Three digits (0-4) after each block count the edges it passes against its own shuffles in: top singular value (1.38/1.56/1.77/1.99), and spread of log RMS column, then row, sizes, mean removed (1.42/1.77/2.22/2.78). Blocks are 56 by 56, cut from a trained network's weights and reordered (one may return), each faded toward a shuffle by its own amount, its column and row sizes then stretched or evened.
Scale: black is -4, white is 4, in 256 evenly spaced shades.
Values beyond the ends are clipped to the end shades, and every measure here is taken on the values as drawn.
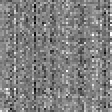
4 4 1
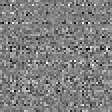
0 1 4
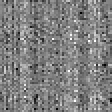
4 2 3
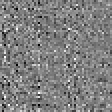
2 3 2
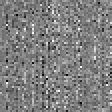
1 4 0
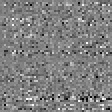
0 2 4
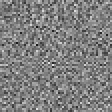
2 0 1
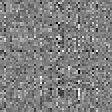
3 4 3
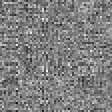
3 2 0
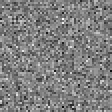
0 1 0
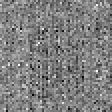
2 2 1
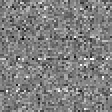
1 1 3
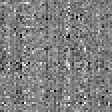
2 3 3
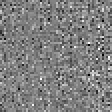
0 4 0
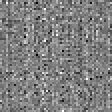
2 3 2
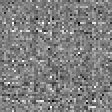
0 1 3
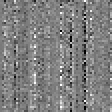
4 4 0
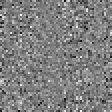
0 2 1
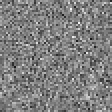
0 0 0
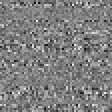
3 0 4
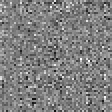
1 3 1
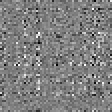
2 3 4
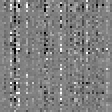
4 4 3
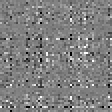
3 3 4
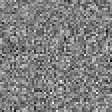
2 2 1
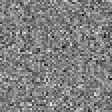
1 0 1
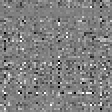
1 3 4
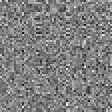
4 2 0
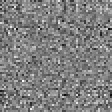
2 1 3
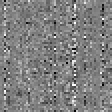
3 4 1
